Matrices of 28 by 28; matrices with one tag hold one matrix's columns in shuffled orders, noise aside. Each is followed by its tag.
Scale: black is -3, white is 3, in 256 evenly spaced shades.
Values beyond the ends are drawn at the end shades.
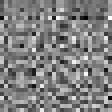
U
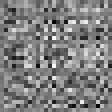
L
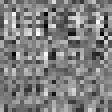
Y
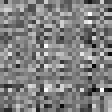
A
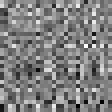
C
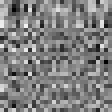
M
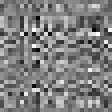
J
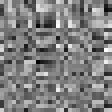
M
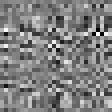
J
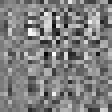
Y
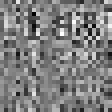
Y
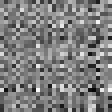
A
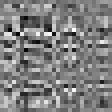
J
